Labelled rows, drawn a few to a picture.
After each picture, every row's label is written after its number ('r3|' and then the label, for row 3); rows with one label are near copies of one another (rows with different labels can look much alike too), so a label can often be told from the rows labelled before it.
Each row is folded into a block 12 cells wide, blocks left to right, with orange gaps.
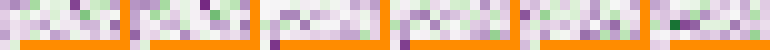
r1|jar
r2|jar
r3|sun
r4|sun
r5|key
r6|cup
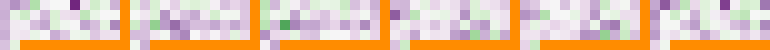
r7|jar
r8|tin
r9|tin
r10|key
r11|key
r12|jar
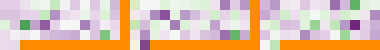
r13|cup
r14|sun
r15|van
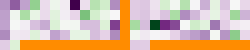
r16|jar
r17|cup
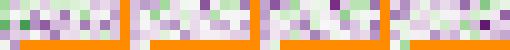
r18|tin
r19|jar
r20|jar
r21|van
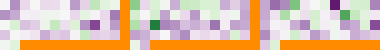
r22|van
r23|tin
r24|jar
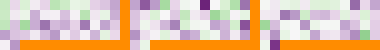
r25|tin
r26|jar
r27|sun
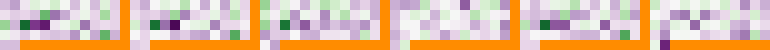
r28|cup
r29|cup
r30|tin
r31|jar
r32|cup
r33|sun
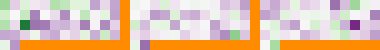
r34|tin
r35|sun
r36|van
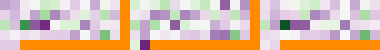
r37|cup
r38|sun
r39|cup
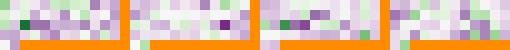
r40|tin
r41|van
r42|cup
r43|key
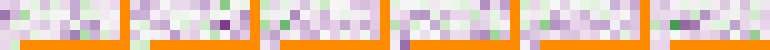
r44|key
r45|van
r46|tin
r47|sun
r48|tin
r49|cup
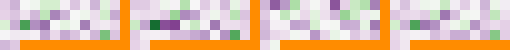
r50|cup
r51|cup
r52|jar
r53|cup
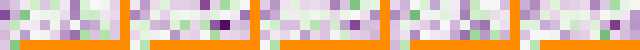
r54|key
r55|van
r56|van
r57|key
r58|van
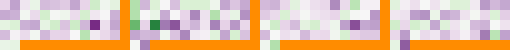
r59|van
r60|tin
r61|van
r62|sun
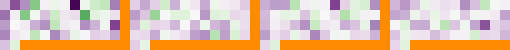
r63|jar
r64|key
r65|jar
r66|van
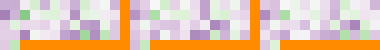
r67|key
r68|key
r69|key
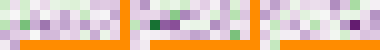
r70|tin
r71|cup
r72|van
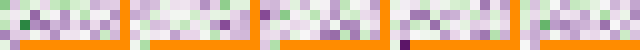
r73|tin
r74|van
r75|key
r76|sun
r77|tin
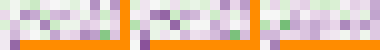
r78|sun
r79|sun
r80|tin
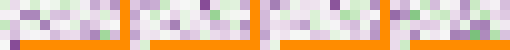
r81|sun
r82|jar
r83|jar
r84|key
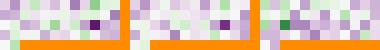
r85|van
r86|van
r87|tin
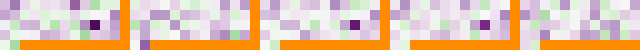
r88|van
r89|sun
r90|van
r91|van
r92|key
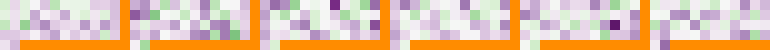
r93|tin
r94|key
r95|jar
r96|jar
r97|van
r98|sun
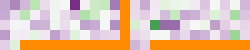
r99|jar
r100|cup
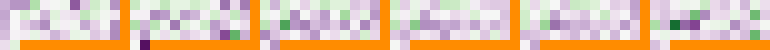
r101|jar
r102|sun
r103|tin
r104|tin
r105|tin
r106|cup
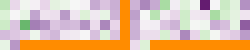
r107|tin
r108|jar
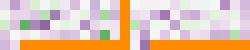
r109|cup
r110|sun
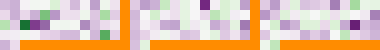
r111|cup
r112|jar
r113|van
